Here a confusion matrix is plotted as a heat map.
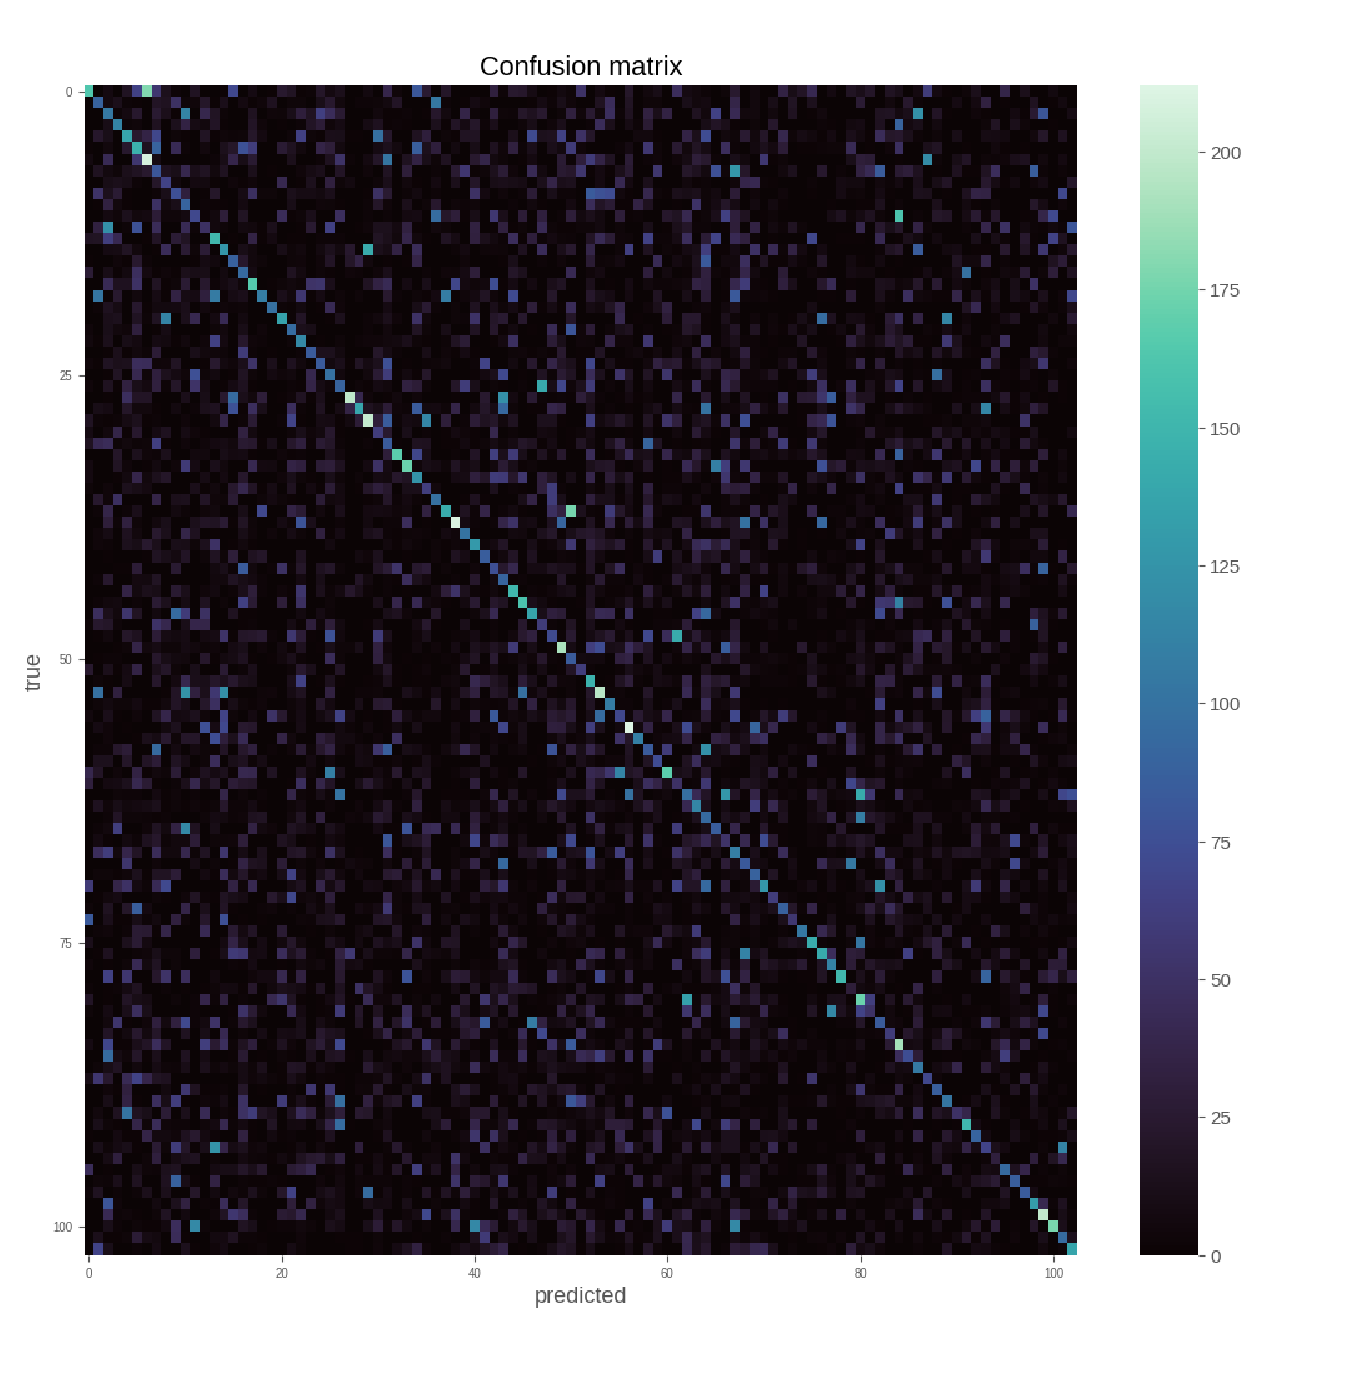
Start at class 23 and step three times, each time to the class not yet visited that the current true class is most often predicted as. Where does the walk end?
26
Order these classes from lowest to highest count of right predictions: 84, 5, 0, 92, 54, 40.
92, 54, 40, 5, 0, 84
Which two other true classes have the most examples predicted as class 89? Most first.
20, 45
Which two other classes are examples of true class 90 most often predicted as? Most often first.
4, 60
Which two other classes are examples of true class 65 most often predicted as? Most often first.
10, 33
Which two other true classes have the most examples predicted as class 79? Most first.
68, 61
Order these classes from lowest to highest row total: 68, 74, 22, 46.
74, 22, 68, 46
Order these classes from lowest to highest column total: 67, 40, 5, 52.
40, 5, 67, 52
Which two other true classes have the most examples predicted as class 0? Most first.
73, 70
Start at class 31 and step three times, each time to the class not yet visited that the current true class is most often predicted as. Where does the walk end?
80
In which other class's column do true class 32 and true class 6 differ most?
87
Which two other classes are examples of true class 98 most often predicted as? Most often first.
2, 58
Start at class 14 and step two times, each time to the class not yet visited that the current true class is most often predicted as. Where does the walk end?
35
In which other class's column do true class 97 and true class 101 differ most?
29
